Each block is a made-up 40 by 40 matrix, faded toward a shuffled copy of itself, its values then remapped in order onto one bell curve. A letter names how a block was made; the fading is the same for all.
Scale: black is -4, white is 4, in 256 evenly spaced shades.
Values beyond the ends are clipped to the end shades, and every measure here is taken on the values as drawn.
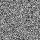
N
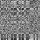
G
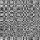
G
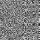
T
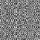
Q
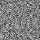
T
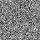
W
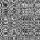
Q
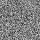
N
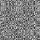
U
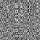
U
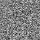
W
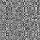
U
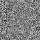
W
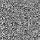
T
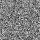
N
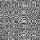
U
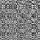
Q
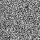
N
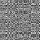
Q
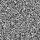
N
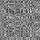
Q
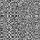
U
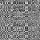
G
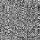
T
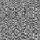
U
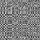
G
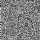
W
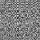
U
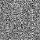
T
